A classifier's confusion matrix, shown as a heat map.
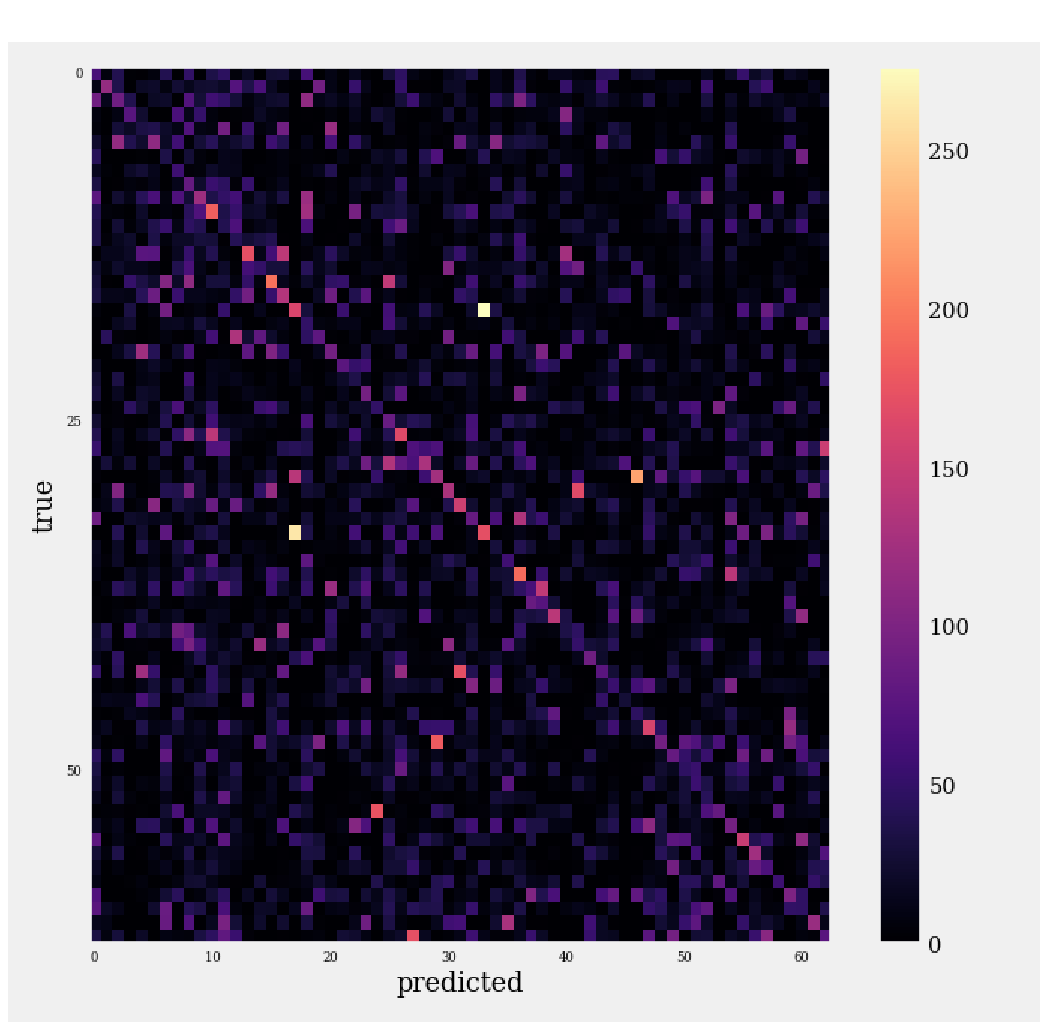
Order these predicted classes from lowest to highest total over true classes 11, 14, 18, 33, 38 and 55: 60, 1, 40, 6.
1, 40, 6, 60
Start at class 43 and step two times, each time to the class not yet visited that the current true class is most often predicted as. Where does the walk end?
5
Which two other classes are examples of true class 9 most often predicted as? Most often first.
18, 52
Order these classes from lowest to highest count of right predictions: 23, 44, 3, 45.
45, 44, 3, 23
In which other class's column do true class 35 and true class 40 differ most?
16
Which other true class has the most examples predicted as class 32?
44
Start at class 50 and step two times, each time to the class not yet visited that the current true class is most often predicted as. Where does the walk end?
10
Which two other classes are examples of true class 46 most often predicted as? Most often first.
59, 39
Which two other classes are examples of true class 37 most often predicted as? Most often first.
38, 20
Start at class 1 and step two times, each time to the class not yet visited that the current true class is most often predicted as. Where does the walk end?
12
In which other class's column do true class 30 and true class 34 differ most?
41
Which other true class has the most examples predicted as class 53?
24
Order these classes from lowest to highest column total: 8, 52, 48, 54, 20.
48, 20, 52, 54, 8
